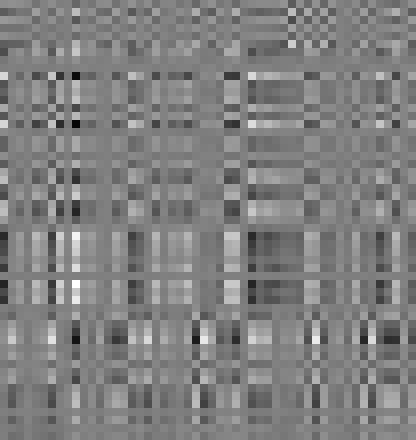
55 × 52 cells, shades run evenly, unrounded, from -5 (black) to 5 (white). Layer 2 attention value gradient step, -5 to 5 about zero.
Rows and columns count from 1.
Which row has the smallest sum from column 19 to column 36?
51
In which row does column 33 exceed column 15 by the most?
43
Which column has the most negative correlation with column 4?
23
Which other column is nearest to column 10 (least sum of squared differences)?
30
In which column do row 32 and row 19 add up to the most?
10
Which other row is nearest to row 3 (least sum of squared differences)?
1
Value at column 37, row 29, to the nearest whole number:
0
